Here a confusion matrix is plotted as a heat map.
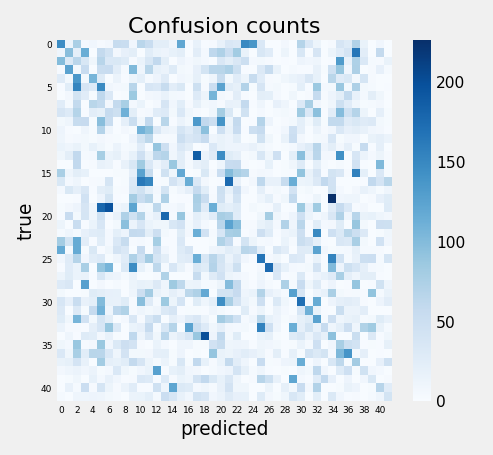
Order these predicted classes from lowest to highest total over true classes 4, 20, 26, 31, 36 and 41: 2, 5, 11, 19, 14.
11, 14, 19, 2, 5
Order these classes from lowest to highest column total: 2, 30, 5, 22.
22, 30, 2, 5
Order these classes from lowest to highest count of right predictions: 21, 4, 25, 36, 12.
12, 4, 21, 36, 25
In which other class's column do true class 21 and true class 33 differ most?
25
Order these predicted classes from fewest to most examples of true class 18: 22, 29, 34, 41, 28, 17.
28, 41, 22, 29, 17, 34
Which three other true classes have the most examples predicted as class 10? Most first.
16, 15, 30
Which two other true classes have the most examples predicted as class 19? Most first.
6, 36
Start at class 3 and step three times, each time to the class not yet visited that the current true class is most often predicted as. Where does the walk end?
30
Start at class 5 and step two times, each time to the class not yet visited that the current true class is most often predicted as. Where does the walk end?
35
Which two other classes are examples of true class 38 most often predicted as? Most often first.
12, 32
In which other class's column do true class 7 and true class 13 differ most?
17
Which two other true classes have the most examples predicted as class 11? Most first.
16, 10
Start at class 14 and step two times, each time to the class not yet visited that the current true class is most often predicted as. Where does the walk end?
32
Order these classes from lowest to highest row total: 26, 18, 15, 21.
18, 21, 15, 26
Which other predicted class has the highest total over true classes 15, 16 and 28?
21
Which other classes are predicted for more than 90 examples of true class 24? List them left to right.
0, 2, 32
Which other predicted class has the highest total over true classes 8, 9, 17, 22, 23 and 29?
20
